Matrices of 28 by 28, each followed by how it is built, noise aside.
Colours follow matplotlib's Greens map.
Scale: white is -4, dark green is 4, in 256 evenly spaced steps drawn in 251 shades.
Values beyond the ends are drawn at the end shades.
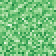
repeating columns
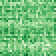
blocks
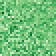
lower triangular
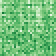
blocks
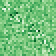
banded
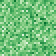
repeating rows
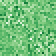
block diagonal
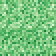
repeating columns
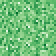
repeating rows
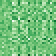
low rank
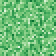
repeating rows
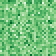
blocks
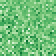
lower triangular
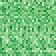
repeating columns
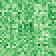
blocks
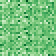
repeating rows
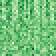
blocks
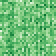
blocks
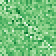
banded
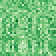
blocks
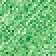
Hankel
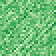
Hankel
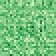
blocks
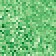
lower triangular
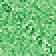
banded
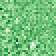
lower triangular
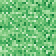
repeating rows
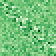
banded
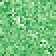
banded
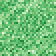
Hankel
